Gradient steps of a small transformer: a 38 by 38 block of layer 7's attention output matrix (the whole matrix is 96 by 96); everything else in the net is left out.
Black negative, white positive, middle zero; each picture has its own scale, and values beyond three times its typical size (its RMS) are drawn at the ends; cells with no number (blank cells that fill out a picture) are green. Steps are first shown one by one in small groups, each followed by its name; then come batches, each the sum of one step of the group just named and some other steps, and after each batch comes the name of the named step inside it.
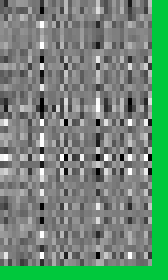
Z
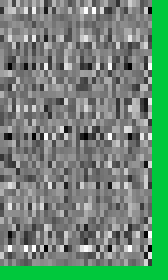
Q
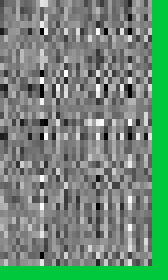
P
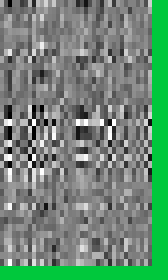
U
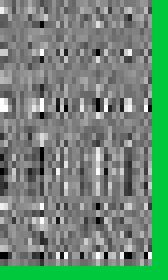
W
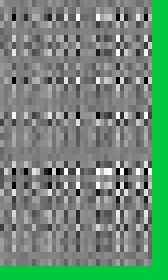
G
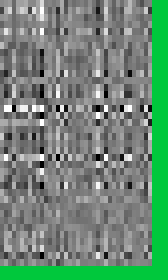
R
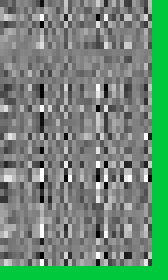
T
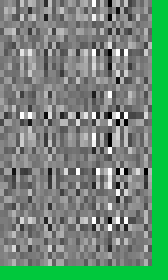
G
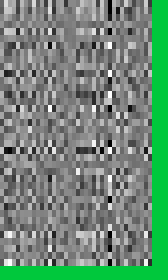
G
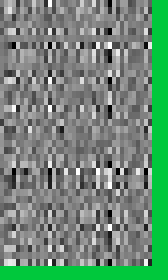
G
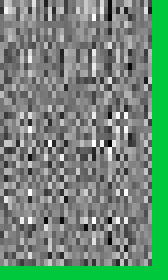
Q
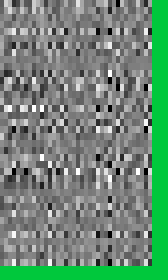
R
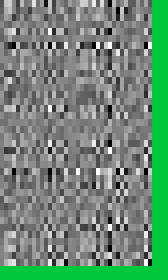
G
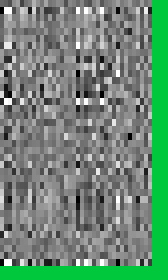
P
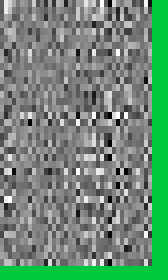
G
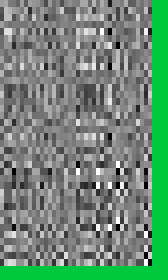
G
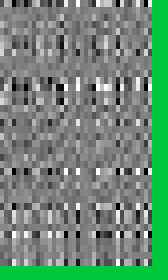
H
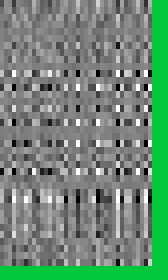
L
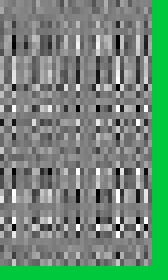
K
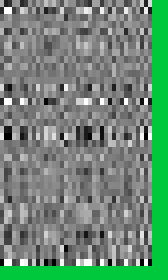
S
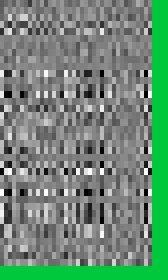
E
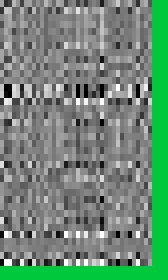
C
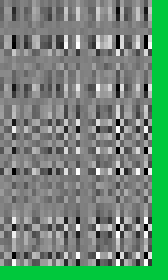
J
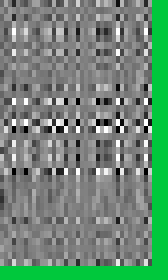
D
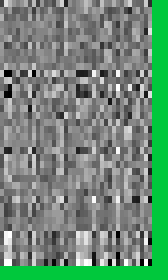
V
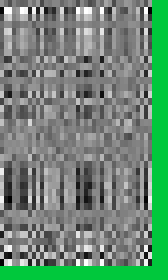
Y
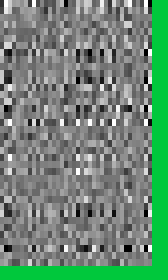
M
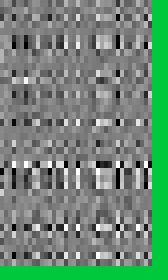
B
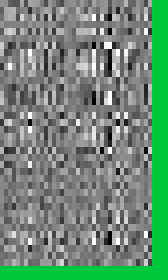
H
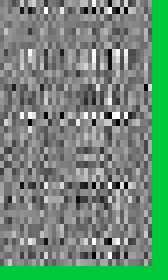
L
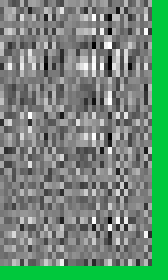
H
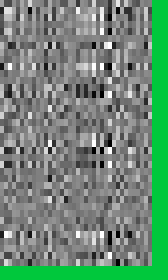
C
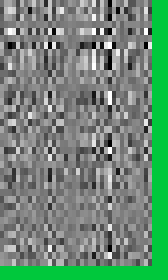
D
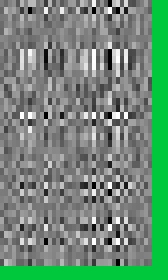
C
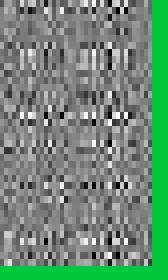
V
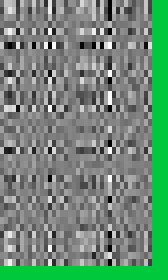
V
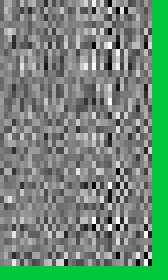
J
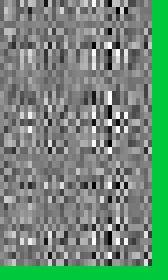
J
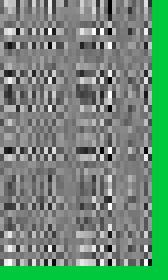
V
